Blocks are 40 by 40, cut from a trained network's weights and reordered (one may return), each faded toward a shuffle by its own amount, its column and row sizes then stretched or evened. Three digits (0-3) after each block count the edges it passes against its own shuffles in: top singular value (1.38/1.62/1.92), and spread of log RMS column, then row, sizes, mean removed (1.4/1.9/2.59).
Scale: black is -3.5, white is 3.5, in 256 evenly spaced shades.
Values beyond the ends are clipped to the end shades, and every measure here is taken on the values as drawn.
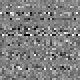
2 0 3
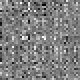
3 3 2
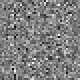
1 1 0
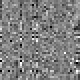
3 2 1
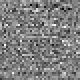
2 1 2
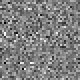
0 0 2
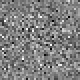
1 1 1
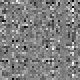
1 3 1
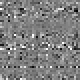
0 1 3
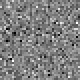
0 0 1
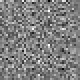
3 2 1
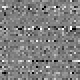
1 1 3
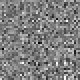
2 2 1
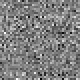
2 0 2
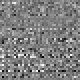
0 1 3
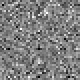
0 0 1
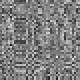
3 1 0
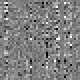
1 3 1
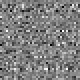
1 0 3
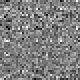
2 1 2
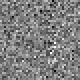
0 1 0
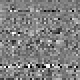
1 1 3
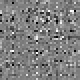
0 2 2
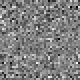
1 1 2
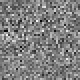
1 0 1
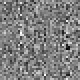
2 2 0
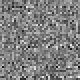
0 1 2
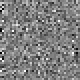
0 2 1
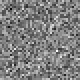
0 0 0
